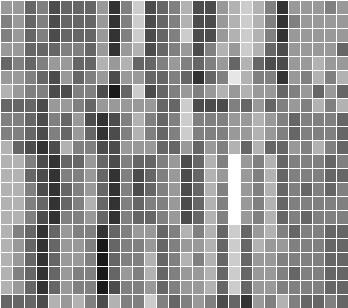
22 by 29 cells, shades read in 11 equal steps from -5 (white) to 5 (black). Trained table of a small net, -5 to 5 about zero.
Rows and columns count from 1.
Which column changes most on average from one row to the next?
10
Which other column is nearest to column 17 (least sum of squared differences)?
24
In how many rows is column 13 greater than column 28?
8
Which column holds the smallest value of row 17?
20
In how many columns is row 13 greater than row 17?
9
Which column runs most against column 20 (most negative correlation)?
5
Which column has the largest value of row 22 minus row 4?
21
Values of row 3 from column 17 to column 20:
2 2 -1 -2
